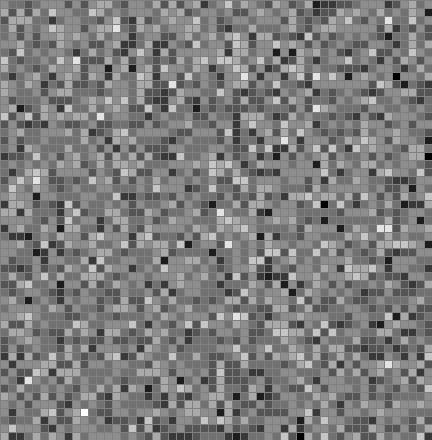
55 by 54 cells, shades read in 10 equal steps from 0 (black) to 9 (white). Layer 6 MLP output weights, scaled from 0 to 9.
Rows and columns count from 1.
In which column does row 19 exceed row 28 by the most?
53
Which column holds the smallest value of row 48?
23
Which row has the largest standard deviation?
10
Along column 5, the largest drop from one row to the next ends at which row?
25
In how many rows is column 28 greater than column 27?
23
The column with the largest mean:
15
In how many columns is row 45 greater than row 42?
17
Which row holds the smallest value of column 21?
33
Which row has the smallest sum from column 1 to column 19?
16
